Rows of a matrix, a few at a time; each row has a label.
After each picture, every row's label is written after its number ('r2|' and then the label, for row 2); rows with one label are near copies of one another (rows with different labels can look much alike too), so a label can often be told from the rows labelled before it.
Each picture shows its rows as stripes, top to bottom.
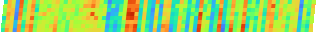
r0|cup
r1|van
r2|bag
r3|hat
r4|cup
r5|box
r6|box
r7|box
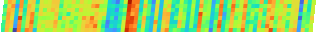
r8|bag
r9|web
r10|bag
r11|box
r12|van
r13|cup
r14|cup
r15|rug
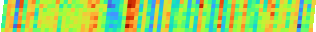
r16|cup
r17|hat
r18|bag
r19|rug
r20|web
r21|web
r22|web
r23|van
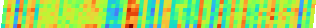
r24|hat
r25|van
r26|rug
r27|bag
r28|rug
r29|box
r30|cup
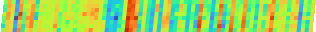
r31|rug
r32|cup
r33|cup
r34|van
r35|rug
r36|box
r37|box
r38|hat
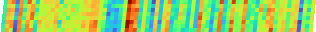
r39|web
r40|cup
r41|bag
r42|cup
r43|box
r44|web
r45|web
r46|rug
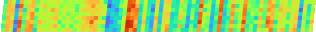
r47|cup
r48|hat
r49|bag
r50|box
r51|cup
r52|hat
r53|cup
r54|rug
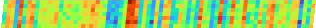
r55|web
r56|van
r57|hat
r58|cup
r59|box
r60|bag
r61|van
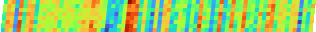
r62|web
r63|van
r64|rug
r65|bag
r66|box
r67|van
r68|hat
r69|cup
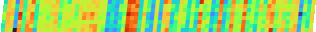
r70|box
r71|bag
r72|bag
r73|van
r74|van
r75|box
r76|web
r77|rug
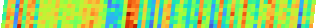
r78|cup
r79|rug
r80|van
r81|web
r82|rug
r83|hat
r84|van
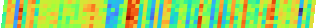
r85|rug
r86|hat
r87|van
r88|bag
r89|hat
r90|box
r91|hat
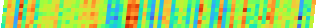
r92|van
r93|van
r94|box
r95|van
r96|bag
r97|box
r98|web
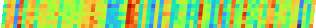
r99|van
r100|hat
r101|hat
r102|box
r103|hat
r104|web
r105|van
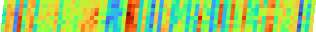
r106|bag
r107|bag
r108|web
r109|web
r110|hat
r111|cup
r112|van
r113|van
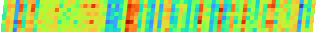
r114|rug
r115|van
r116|box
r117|cup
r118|box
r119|hat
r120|bag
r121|rug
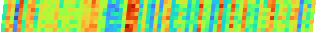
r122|van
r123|hat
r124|rug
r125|cup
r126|rug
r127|van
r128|web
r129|cup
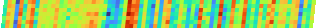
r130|rug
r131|bag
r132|box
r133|cup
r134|box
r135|rug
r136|cup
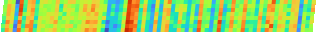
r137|rug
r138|van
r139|van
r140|cup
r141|bag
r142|cup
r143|rug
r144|cup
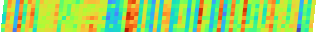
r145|hat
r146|box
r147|box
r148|box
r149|cup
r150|box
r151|van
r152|web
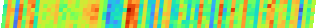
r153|rug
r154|cup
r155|web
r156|cup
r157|cup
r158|rug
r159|rug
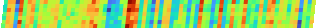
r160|hat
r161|cup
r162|cup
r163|cup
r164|box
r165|van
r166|web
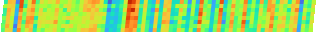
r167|cup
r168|van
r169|cup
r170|box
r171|rug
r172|box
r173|rug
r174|cup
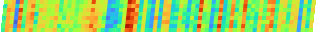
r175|hat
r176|box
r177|hat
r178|rug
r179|cup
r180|rug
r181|hat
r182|cup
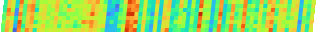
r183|cup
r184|box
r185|rug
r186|hat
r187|box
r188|van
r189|hat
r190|rug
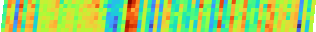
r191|web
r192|cup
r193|bag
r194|rug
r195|rug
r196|bag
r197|bag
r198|bag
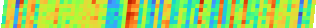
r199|hat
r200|rug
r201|box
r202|bag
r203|web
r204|box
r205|rug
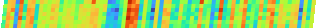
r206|hat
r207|bag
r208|bag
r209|rug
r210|bag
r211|rug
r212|rug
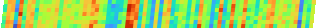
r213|van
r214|web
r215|web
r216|van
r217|bag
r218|web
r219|hat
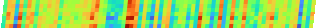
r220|web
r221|web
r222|web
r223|van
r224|hat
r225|box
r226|web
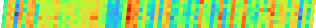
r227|box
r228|rug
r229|bag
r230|rug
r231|web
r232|rug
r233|box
